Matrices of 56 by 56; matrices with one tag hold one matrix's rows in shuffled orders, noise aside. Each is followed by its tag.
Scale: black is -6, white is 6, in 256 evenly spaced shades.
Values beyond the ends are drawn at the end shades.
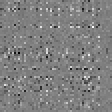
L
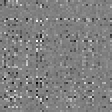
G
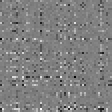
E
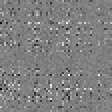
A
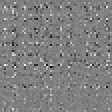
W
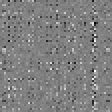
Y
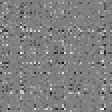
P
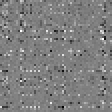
P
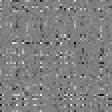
E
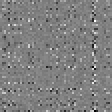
Y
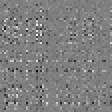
G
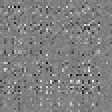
L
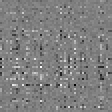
E
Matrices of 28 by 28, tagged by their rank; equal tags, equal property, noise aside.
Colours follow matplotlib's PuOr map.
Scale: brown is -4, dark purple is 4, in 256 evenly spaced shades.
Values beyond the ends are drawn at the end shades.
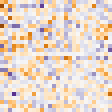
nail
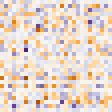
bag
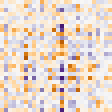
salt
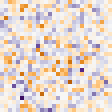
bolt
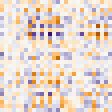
salt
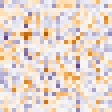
nail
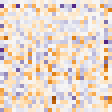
nail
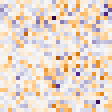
bolt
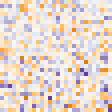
bolt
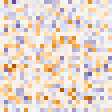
nail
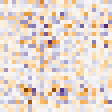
bag
